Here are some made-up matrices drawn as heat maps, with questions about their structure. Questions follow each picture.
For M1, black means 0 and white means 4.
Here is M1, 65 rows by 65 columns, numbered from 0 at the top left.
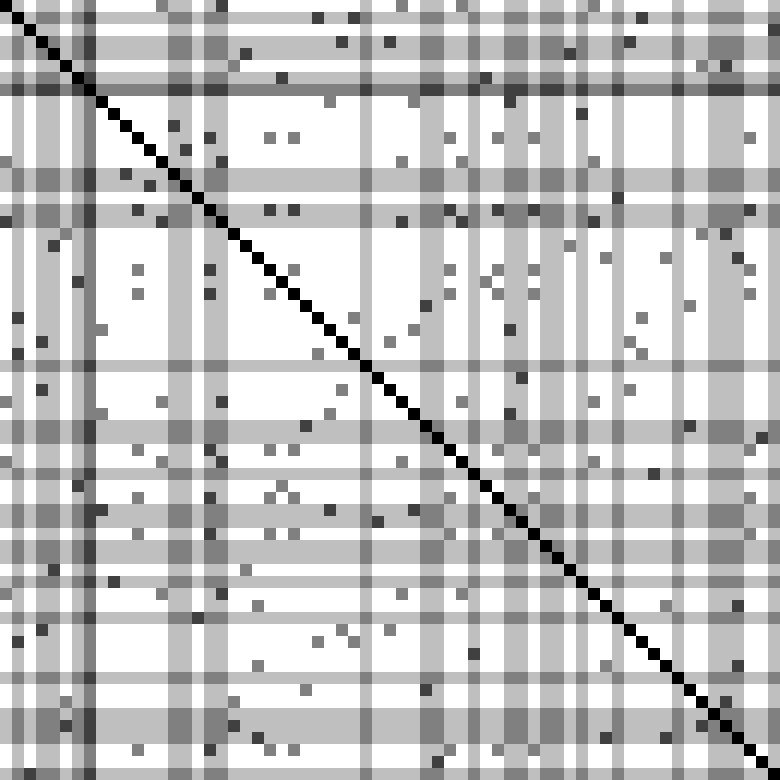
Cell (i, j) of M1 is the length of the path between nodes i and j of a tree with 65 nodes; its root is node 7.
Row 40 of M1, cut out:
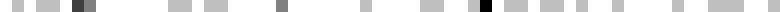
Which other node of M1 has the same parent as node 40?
23
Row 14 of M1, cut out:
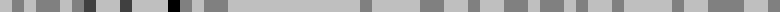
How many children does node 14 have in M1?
1
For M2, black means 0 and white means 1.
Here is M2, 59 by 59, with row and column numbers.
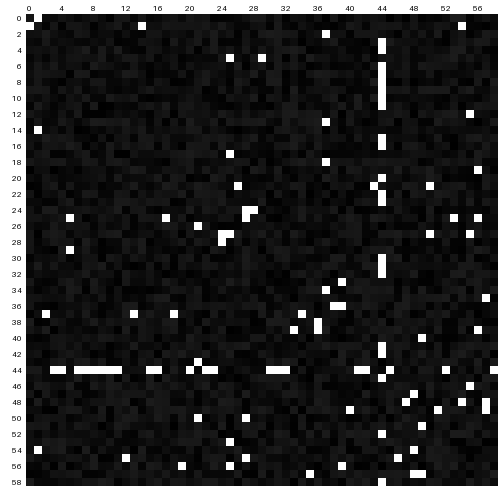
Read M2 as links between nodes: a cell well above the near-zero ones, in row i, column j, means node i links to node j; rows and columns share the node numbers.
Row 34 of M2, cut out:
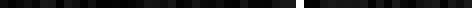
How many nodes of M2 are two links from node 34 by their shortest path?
3
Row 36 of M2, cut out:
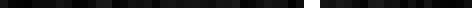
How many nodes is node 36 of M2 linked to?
2
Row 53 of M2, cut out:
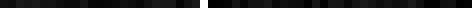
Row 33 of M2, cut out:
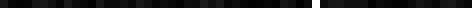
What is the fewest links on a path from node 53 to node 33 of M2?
4
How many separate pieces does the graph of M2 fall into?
4
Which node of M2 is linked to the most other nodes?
node 44
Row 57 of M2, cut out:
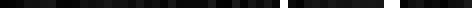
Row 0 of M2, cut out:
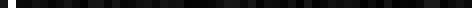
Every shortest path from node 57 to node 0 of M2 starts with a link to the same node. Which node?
node 48
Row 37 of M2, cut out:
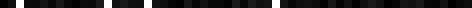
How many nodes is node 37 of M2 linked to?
4
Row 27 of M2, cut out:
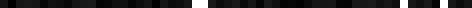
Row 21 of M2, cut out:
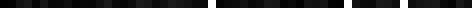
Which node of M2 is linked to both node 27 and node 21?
node 50
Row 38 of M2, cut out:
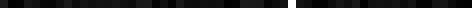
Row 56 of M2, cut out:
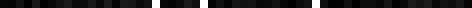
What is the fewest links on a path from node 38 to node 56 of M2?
3
